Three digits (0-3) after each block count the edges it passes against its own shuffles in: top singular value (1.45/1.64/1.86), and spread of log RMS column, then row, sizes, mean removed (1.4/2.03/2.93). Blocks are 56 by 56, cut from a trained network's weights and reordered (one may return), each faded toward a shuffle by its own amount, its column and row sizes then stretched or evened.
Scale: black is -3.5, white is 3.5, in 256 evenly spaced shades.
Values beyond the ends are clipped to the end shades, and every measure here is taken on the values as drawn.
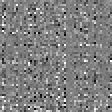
0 3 2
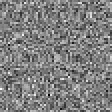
2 0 0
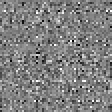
0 1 2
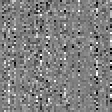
0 3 0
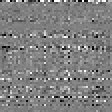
3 1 3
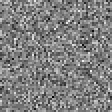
1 0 0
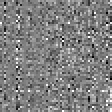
2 3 1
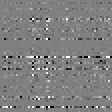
2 1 3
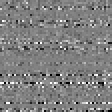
1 0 3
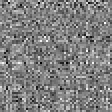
3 0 2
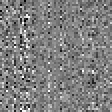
1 3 0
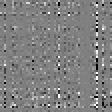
3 3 2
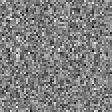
1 1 0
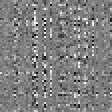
3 3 2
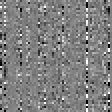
3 3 0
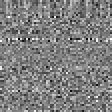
3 0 2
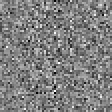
2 1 0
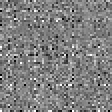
2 2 2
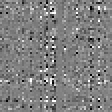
0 3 2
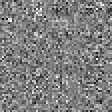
2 2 1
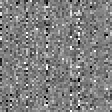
1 3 0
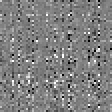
0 3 2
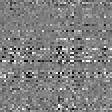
2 1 3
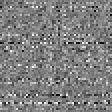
0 0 3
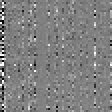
3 3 0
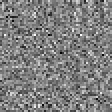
2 0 1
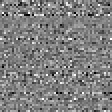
1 0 3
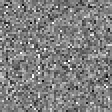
0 0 0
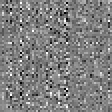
2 3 1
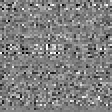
1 0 3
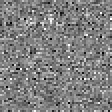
1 0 2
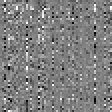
1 3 1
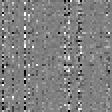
2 3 1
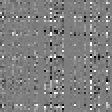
1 3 2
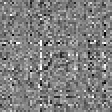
2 2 2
